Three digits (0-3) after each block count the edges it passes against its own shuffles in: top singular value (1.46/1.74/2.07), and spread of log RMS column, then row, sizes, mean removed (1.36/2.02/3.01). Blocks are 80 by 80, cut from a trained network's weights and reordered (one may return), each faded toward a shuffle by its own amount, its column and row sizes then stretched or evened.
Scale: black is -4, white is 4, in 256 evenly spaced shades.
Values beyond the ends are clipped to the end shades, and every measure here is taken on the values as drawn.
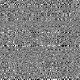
3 1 3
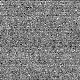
1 0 0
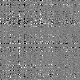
1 2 3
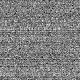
2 0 0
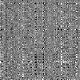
3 2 2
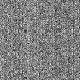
2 0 0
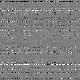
3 1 3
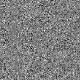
0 2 1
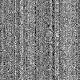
3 2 0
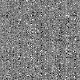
0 2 1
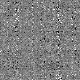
0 2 1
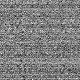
3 1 0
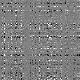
2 3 3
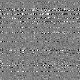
2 2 3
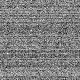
3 0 0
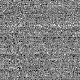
1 1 1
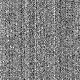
2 1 0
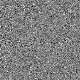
0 1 1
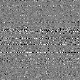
1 1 3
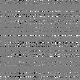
1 2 3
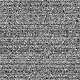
3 1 0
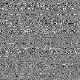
2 0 3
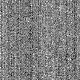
2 1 0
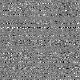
0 1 3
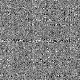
0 0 2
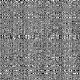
3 0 3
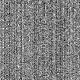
3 1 0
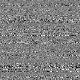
1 0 3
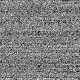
2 0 1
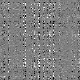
2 3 2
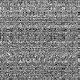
3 2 1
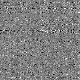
0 0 2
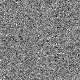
0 1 0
